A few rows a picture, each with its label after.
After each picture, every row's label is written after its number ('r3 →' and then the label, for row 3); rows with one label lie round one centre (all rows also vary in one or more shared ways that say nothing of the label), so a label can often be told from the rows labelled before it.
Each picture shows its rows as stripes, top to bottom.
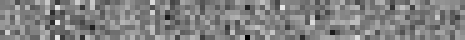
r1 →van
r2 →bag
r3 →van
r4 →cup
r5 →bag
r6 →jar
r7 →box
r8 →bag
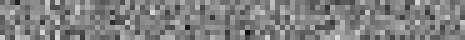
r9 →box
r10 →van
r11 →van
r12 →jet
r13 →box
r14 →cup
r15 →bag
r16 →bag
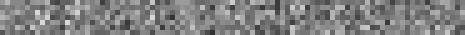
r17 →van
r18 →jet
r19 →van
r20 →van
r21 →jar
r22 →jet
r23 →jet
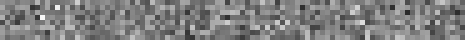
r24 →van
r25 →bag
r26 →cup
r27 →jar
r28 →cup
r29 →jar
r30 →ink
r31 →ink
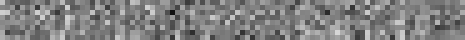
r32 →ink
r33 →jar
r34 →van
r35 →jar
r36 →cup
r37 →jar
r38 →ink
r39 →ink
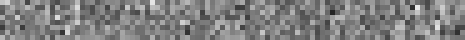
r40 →van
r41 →box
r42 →box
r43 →bag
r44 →van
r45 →cup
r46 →cup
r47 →van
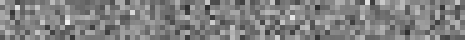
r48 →ink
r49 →cup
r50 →cup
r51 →jet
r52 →jar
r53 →ink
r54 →van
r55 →cup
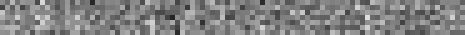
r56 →jar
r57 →cup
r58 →jet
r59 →van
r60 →jar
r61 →van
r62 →van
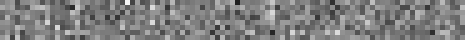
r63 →box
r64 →van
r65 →box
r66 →box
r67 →van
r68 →bag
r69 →jet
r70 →bag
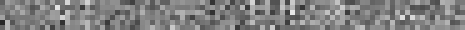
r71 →jet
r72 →bag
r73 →jet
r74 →ink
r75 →jet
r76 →box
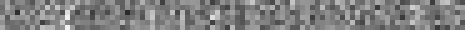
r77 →jet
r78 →box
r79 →jar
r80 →jar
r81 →ink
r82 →jar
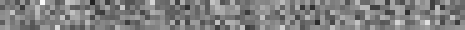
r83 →jar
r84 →cup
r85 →van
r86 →ink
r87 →cup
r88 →bag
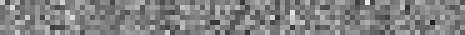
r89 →ink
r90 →van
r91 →jet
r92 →box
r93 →jet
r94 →van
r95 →bag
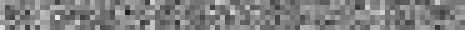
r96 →van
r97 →ink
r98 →jar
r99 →bag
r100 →van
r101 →jar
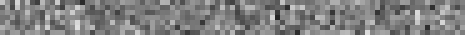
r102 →bag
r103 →jet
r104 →box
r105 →box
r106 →box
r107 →van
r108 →ink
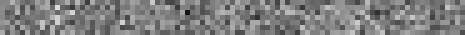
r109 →van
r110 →bag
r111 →cup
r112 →ink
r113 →bag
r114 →jar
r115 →ink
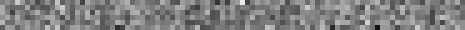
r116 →bag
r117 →ink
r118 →ink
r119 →jet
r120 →ink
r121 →box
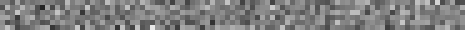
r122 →cup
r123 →box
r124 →bag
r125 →box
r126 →ink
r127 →van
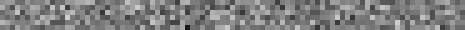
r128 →van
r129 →ink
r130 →cup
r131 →jar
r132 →van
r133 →cup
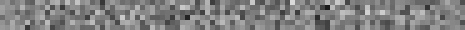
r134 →jet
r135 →van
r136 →ink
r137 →cup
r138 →van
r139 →van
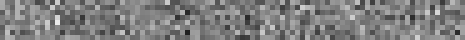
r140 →bag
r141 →ink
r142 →cup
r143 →bag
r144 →bag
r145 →box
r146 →cup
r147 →box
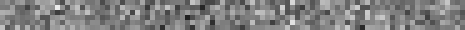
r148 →jet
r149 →bag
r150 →van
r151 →ink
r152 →jet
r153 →ink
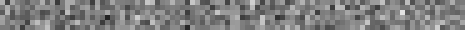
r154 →jar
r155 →jet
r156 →cup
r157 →ink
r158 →van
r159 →cup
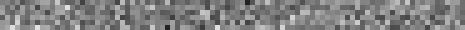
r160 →bag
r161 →jar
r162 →ink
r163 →jet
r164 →bag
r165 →van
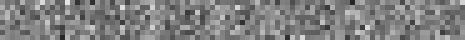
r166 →jar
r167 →van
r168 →cup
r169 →bag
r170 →box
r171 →van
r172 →cup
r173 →jet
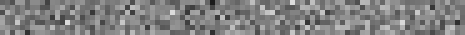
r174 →jet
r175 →ink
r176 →box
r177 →bag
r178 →cup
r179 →ink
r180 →jet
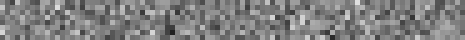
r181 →bag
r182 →bag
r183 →jar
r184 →box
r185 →jet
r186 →jet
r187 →van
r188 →box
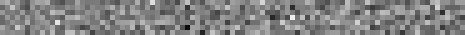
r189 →van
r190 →cup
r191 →ink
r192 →jet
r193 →bag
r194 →cup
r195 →jar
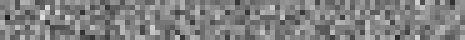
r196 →box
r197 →box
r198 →bag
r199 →jar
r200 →ink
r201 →van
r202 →van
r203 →box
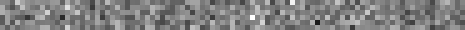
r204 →jet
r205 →jar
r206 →van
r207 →jet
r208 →cup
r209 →jar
